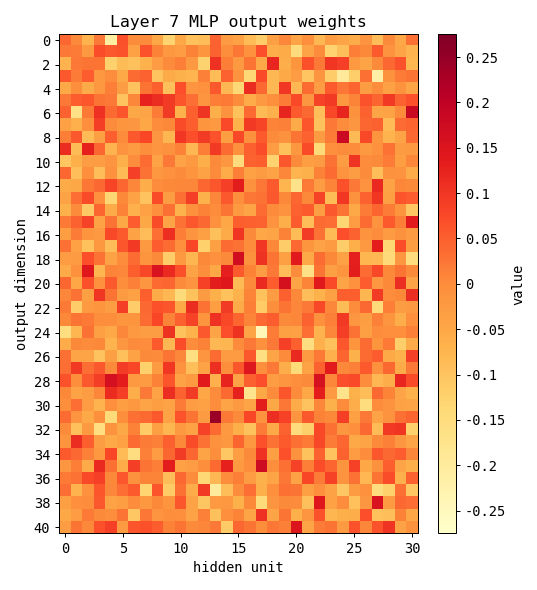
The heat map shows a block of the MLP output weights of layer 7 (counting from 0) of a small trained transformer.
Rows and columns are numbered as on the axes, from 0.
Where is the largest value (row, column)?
31, 13
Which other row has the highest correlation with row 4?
10
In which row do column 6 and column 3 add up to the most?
35
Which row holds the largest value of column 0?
9
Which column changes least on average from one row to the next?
26
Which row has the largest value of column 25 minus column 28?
18
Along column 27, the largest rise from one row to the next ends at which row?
38
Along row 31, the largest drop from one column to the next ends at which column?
14
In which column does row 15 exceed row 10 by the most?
15
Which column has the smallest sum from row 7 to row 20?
28
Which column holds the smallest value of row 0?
4
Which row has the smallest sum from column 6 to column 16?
21
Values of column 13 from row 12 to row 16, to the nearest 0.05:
0.05 0 0 0 -0.1
